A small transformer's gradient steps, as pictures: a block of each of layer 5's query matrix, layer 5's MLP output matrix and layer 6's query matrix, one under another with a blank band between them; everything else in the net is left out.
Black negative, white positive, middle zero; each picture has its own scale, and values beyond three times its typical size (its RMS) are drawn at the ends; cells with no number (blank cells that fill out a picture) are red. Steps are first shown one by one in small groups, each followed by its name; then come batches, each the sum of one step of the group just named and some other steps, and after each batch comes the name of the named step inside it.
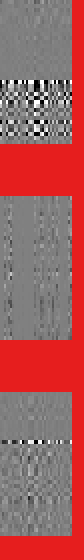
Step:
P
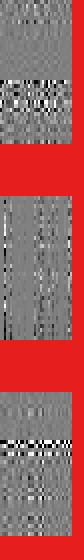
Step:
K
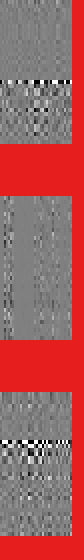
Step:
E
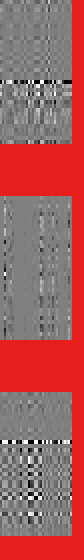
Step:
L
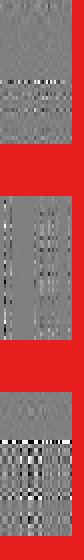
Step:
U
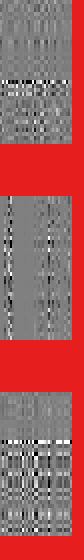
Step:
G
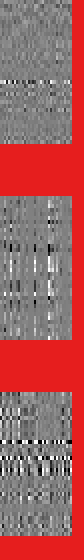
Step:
U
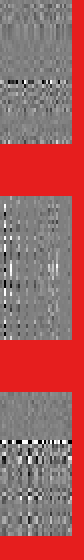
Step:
U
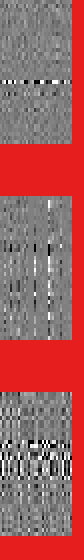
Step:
E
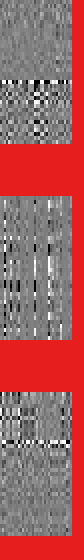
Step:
P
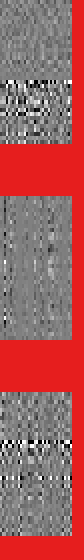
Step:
E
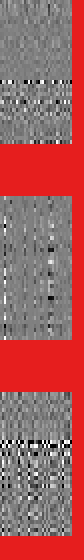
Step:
L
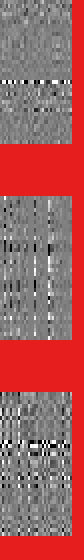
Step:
E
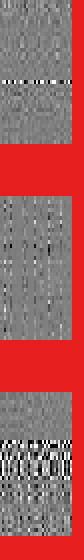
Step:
U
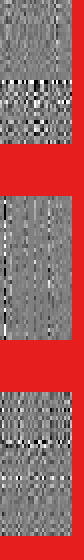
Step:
P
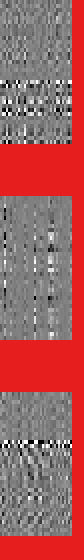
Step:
U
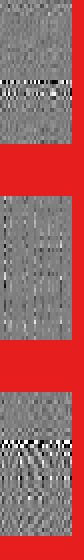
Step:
U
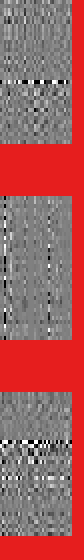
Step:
E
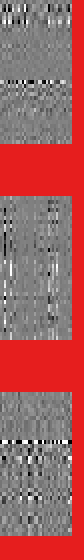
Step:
U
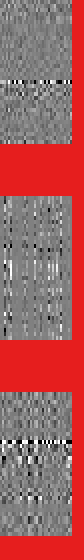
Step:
U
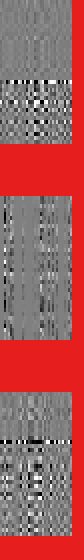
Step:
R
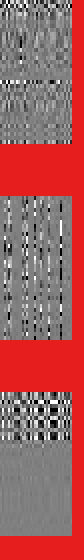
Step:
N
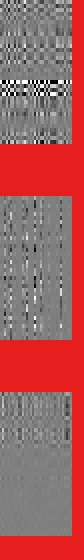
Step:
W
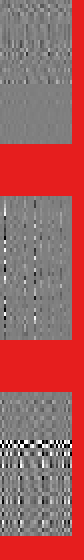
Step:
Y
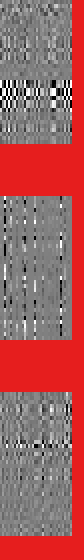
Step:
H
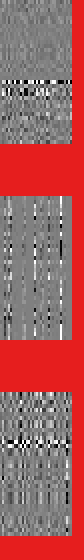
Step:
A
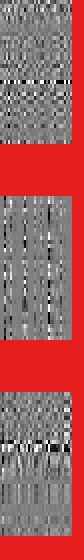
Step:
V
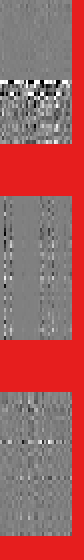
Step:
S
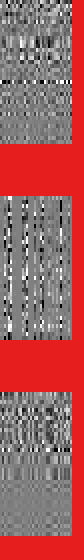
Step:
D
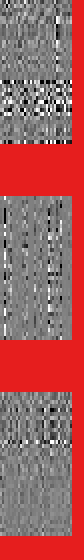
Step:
N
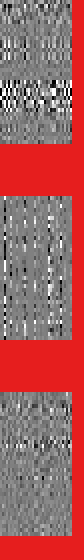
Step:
H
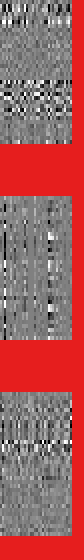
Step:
V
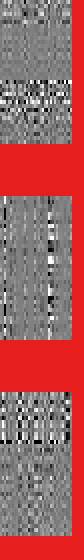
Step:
R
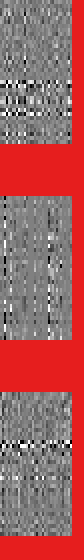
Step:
V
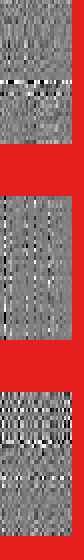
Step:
S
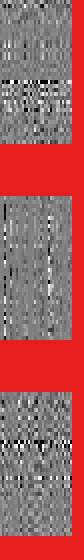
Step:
R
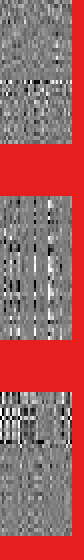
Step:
R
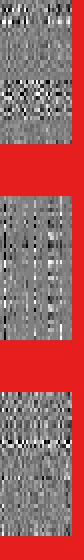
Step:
A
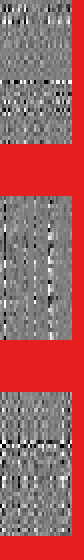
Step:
R
